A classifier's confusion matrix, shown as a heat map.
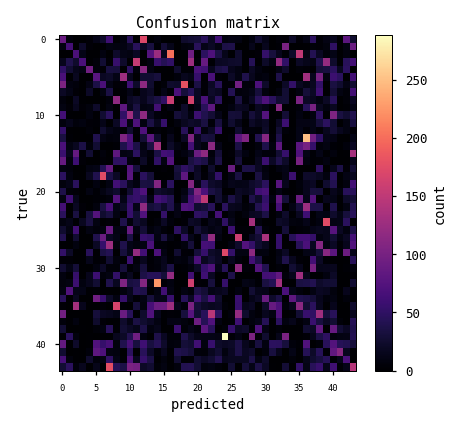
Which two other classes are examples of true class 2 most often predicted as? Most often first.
16, 35
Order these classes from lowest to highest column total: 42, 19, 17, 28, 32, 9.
17, 42, 28, 9, 32, 19
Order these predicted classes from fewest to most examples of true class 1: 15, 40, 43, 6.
6, 15, 40, 43
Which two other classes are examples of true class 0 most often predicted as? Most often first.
12, 42
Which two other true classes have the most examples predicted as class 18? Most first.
6, 22
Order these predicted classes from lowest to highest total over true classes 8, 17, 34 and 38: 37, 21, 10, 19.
37, 10, 21, 19
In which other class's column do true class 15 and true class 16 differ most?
43
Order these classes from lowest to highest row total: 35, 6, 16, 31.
16, 31, 6, 35
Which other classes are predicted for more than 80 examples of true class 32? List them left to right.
9, 12, 14, 19
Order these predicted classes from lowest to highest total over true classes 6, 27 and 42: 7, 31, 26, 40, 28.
31, 40, 28, 26, 7
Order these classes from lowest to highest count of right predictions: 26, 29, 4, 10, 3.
29, 3, 4, 10, 26
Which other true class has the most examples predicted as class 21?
15
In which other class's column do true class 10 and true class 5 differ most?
36
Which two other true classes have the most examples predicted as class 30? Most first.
26, 13
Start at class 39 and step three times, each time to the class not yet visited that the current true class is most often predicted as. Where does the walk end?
11
